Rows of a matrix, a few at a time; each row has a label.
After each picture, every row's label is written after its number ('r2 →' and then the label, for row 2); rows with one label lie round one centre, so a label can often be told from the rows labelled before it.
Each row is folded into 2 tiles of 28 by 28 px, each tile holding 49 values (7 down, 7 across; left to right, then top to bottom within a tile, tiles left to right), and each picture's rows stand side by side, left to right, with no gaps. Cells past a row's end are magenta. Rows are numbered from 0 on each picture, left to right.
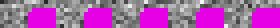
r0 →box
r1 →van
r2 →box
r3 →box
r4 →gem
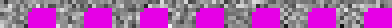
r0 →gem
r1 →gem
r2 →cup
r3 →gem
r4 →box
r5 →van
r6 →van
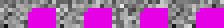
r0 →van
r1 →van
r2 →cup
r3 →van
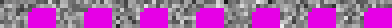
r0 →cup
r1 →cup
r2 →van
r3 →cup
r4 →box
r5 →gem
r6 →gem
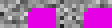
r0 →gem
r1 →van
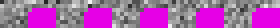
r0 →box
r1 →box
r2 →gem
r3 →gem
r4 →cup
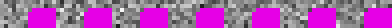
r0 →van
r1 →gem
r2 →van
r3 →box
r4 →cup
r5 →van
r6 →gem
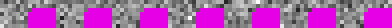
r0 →gem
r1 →van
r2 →van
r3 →gem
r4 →box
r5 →gem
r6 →van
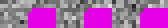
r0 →box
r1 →cup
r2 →cup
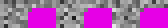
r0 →van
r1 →van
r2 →gem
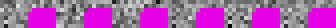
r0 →van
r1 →gem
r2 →box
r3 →van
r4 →van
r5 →van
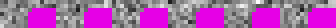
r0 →gem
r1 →cup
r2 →cup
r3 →box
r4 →box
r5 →cup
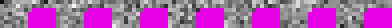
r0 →box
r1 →box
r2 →gem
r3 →gem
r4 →gem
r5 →box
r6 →van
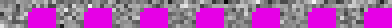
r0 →gem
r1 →van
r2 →van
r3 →box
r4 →box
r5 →box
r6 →box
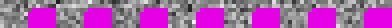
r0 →gem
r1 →box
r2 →box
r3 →cup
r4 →cup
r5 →cup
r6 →gem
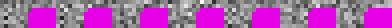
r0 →van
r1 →van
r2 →box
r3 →box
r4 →van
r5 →gem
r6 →cup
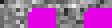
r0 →box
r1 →box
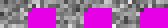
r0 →gem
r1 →cup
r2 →gem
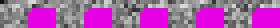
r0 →box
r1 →cup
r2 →cup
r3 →box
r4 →cup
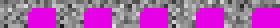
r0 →van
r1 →van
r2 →gem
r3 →van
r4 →gem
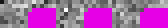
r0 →box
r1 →van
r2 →cup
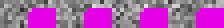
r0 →cup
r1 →cup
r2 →van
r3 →cup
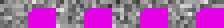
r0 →box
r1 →gem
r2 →gem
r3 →box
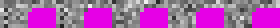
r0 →van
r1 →van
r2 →box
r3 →cup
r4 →cup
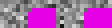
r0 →gem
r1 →van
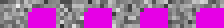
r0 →box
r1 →van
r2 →gem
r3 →box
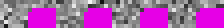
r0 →van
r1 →box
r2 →gem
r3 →gem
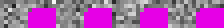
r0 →van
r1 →cup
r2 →box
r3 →gem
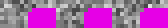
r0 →cup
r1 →cup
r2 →cup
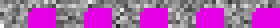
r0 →gem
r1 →box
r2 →van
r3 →cup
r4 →van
